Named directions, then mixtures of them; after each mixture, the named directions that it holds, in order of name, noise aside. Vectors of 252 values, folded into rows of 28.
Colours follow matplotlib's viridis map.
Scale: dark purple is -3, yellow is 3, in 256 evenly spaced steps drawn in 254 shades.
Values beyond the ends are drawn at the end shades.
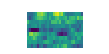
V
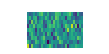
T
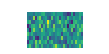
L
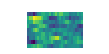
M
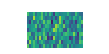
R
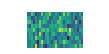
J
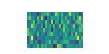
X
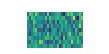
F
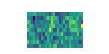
F, M, R.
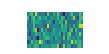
F, L.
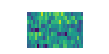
J, V.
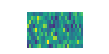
M, T.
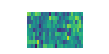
J, M.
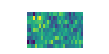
L, M.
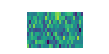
F, T, V.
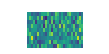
X.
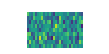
R.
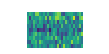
F, V.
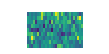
V, X.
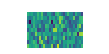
F, R.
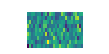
F, T.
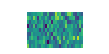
F, T.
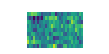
M, R, X.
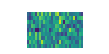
J, R, V.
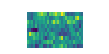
F, V.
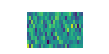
T.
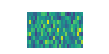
F, L.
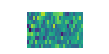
L, V, X.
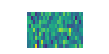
J.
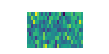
F, J.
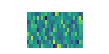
R, X.
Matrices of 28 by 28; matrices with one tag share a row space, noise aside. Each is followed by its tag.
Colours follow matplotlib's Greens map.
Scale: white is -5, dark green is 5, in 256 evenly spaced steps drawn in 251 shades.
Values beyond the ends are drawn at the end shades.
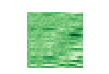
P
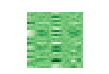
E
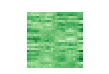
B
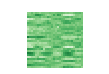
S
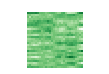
B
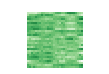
B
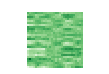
S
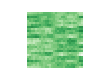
B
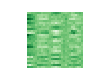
E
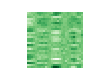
E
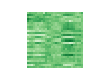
S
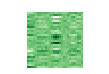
E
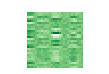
E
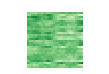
B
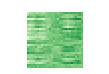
S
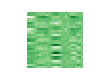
E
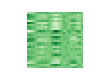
E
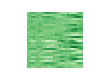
P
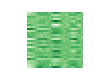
E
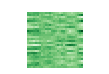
B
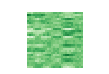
S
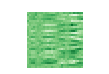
P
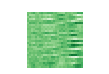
P
